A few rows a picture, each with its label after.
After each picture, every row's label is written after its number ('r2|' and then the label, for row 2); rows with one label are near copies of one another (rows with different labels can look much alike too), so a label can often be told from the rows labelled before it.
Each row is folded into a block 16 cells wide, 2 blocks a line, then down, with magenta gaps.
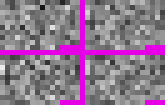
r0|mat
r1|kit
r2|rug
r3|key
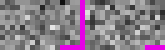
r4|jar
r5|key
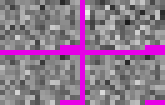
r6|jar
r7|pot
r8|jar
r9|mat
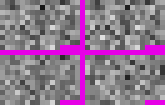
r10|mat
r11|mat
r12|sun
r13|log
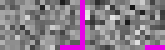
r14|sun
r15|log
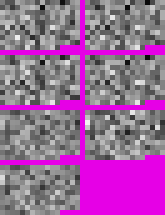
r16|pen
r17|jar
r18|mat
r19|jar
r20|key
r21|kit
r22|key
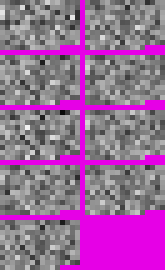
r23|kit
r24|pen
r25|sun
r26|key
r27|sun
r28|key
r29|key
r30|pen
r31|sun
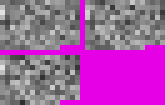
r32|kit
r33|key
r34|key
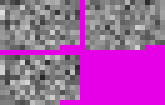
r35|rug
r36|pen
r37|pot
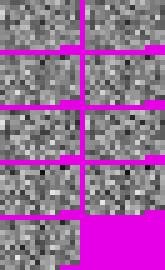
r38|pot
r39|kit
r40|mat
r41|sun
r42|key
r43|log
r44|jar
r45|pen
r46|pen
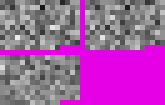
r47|pen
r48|pen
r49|kit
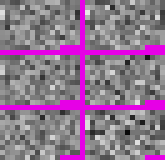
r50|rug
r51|kit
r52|log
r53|jar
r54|sun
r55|log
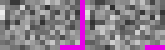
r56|rug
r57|key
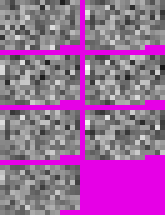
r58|mat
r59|key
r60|pot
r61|pot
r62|rug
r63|kit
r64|kit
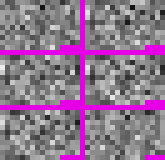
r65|jar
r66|pot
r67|kit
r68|key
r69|key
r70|sun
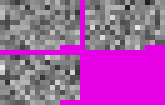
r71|key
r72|pen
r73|kit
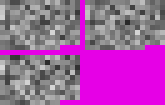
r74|key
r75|log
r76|key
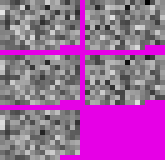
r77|key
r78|jar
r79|log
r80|mat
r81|rug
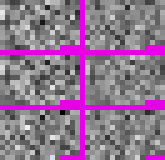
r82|pot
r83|sun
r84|key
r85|rug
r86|jar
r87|sun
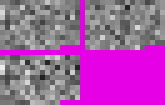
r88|kit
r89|pen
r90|pot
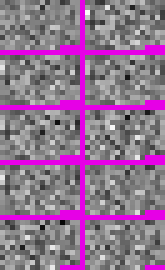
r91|jar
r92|rug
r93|kit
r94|log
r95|log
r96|sun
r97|rug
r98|jar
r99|jar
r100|pen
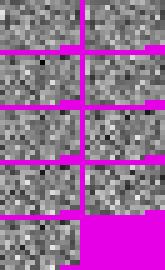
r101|rug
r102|kit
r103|sun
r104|kit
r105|mat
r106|sun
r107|jar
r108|key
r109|mat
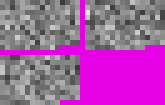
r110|pen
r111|kit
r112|rug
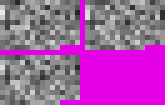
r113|rug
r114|log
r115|key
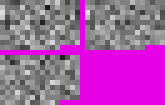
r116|pot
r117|kit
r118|jar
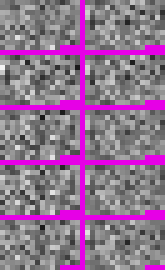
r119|mat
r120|log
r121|key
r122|pot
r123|mat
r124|pot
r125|mat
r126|key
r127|pen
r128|kit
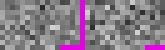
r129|jar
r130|key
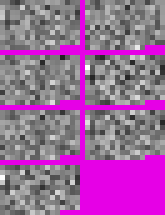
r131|rug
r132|mat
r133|jar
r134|rug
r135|mat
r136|rug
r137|kit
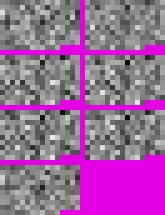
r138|pot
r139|sun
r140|jar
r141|sun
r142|jar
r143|mat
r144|log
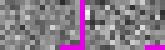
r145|sun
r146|rug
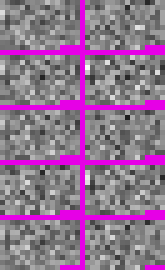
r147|key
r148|jar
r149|pot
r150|kit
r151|pot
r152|sun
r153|mat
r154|rug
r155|key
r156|jar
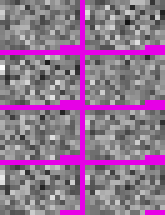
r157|key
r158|pot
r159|rug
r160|pen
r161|jar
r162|key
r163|kit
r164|key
